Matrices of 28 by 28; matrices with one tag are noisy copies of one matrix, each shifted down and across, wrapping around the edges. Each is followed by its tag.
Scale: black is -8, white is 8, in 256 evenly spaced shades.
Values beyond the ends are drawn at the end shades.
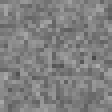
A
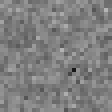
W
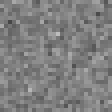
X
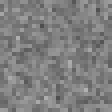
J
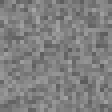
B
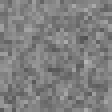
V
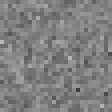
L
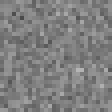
B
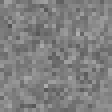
V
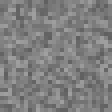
J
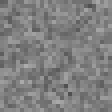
A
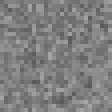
J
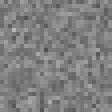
A
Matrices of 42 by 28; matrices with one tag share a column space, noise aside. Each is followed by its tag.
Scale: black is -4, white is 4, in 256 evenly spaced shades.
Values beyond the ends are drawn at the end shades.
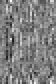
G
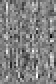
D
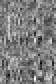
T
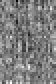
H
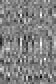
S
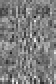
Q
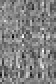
D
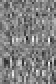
T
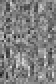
D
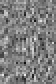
S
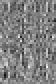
D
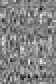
S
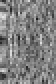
G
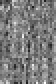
H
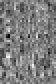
D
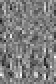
D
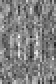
G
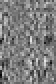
T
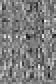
D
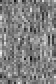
G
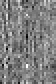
H
